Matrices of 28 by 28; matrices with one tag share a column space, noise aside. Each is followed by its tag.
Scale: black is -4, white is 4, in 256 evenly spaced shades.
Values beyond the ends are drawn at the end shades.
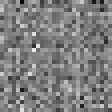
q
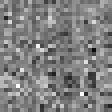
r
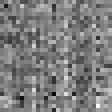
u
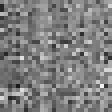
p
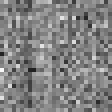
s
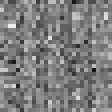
s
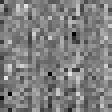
u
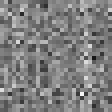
p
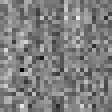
r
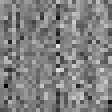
s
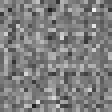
q
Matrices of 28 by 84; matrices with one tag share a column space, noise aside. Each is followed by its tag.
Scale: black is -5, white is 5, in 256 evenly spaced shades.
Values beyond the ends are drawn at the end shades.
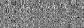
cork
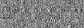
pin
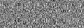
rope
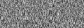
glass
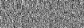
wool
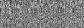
cork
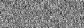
wool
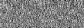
wool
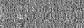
pin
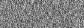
wool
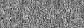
pin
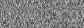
glass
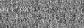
pin
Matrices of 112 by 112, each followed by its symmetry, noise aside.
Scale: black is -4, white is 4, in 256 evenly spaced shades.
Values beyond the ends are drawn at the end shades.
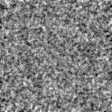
antisymmetric.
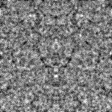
mirrored left to right.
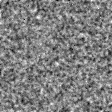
no symmetry.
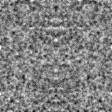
mirrored left to right.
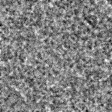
symmetric across the other diagonal.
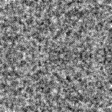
mirrored top to bottom.
